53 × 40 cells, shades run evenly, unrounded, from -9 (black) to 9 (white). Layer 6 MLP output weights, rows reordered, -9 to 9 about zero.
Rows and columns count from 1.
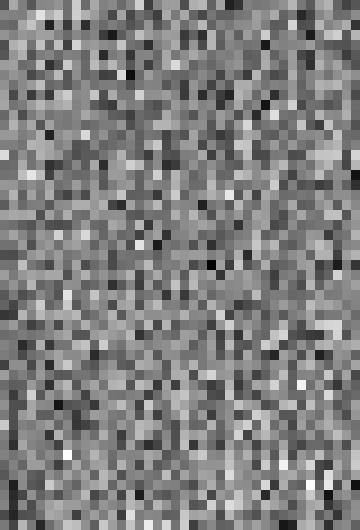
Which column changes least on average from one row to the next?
2
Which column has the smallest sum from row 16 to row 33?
19
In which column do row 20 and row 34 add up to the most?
26
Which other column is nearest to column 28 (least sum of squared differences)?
1
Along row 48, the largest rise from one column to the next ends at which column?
37
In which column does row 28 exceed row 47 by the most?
7
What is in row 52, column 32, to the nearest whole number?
-2
